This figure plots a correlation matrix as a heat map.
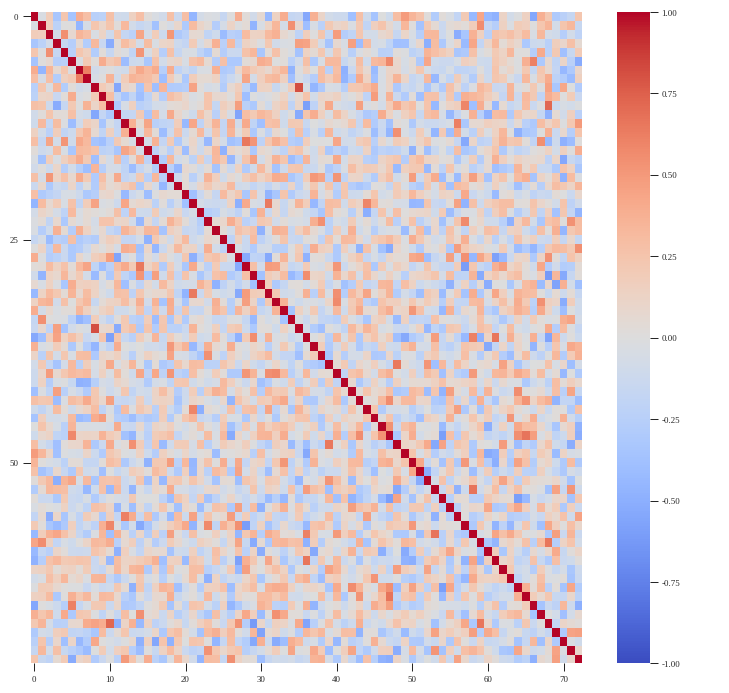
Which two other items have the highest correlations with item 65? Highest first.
47, 43
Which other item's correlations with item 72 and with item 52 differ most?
5
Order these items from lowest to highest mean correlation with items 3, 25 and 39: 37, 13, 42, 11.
37, 11, 13, 42
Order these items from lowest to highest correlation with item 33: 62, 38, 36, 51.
38, 36, 62, 51
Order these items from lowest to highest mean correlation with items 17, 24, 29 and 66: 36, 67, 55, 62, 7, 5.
62, 7, 67, 5, 55, 36
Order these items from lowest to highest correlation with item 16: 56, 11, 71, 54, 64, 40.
56, 71, 54, 64, 11, 40
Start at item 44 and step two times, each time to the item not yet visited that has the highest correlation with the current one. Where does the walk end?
31
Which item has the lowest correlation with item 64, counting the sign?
54
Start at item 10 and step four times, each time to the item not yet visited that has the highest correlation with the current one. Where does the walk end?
34
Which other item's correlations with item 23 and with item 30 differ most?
69
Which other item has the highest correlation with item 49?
0
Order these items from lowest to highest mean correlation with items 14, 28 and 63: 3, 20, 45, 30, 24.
30, 20, 45, 3, 24
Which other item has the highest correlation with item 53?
58
